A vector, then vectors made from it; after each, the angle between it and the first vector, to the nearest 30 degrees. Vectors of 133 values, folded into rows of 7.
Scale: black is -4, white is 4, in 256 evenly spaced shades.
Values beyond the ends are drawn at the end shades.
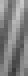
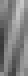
30 degrees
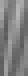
30 degrees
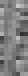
60 degrees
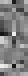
90 degrees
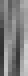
60 degrees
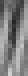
150 degrees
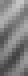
60 degrees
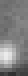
90 degrees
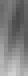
120 degrees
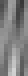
150 degrees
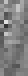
60 degrees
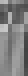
120 degrees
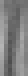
120 degrees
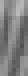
30 degrees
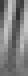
120 degrees
